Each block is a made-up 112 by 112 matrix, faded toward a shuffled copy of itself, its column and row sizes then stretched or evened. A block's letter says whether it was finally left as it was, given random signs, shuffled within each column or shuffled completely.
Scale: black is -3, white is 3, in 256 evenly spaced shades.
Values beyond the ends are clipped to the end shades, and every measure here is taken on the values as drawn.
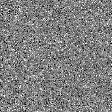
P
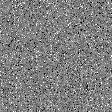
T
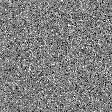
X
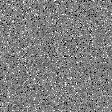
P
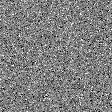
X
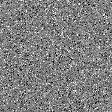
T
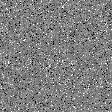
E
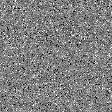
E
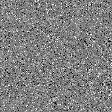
P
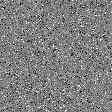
X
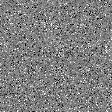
E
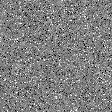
T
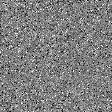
E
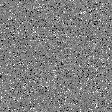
P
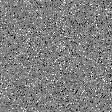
T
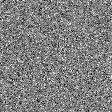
X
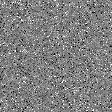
E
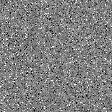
T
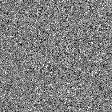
T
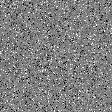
T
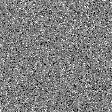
T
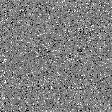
P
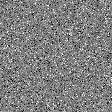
X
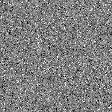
T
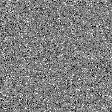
E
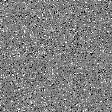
E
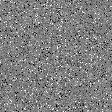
T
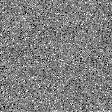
E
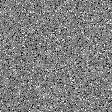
X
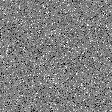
X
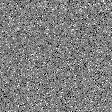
X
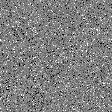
E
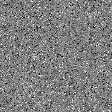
E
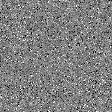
E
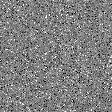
T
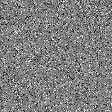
T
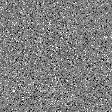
E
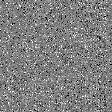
P
